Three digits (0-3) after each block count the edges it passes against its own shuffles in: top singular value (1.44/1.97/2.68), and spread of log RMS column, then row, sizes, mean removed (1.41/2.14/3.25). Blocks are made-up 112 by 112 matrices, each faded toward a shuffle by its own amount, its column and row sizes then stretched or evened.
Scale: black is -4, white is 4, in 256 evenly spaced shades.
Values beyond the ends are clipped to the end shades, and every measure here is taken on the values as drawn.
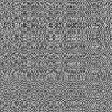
3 0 3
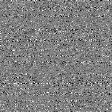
0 0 3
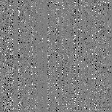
1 3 1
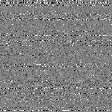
2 0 3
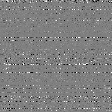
1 1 3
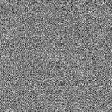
2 1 1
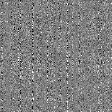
0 3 1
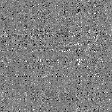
1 2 2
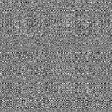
3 0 3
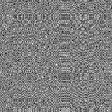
3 1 1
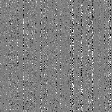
2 3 0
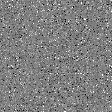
1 1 1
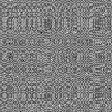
3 1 0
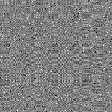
3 0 0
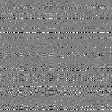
3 0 3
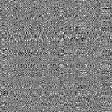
3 1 2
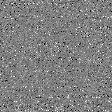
0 0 2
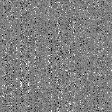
0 3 0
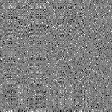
3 1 1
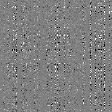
1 3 2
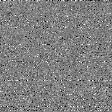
0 0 2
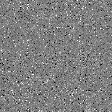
1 1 1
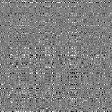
3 2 3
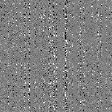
2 3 1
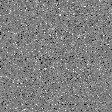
0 0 1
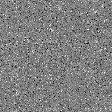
1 1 0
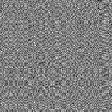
3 0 1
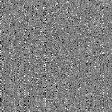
2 2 0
